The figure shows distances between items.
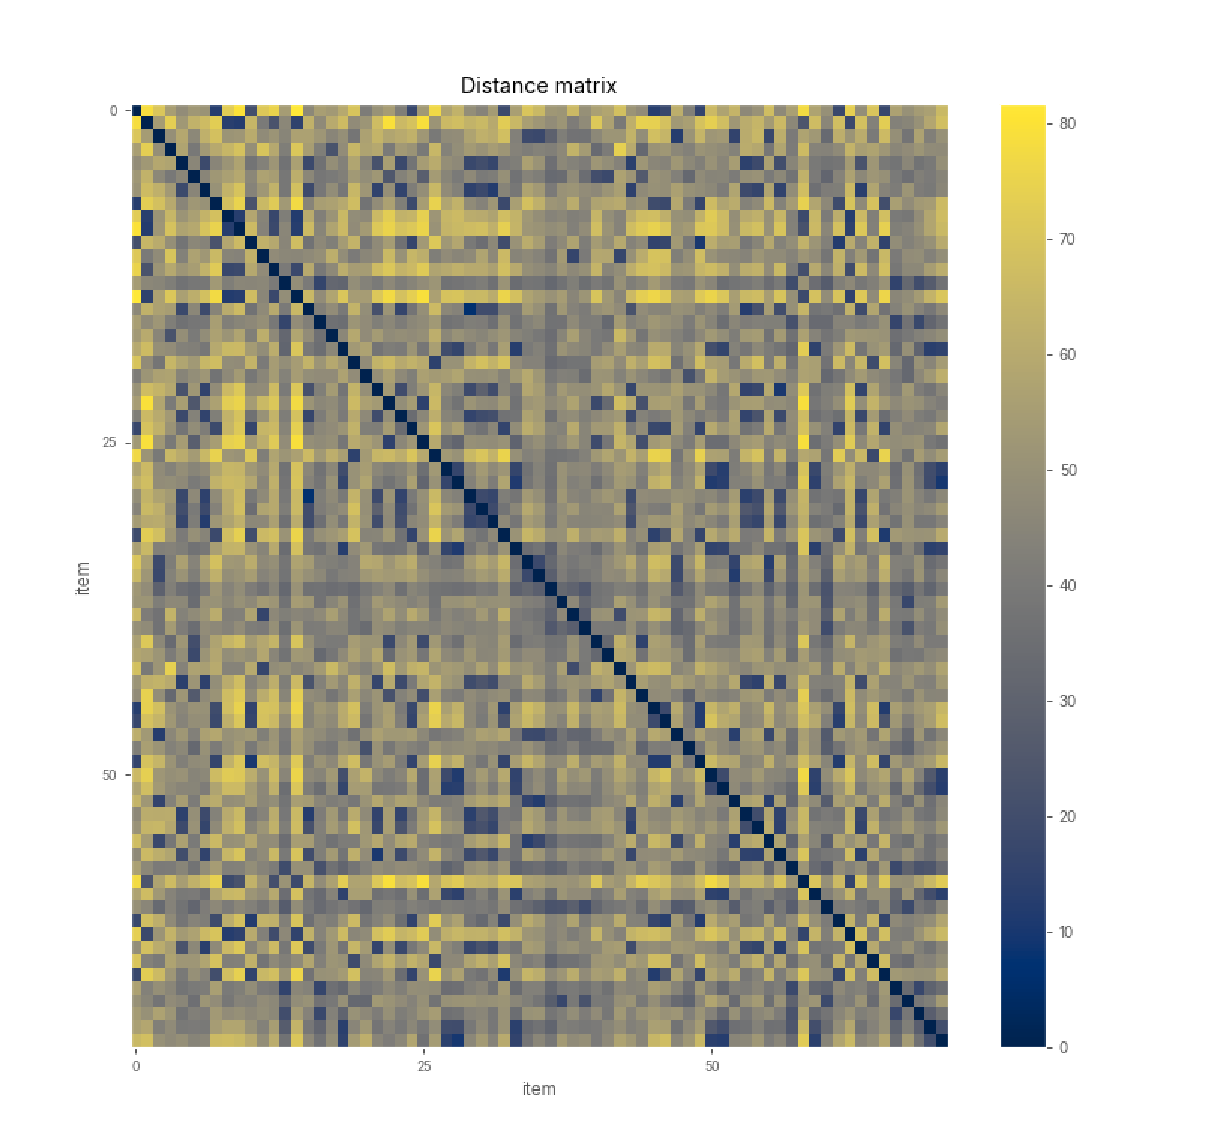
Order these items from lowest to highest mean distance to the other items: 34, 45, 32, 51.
51, 34, 32, 45
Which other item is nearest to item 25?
22
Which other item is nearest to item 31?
6
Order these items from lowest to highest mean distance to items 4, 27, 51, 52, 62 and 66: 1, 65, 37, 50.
50, 37, 1, 65
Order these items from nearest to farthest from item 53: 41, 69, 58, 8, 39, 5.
69, 39, 5, 41, 8, 58
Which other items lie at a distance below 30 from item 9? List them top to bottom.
1, 8, 12, 14, 58, 62
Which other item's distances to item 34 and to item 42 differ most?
55
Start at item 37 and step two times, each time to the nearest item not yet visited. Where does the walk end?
60
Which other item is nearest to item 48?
20
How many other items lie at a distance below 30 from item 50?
8
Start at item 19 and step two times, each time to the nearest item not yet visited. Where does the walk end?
64
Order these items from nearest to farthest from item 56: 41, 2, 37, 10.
10, 37, 41, 2
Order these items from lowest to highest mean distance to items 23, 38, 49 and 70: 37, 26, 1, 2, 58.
37, 2, 26, 1, 58
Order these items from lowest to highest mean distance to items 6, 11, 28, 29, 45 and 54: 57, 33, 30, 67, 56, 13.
56, 30, 33, 13, 57, 67
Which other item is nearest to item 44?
40
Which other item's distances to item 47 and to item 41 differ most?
2
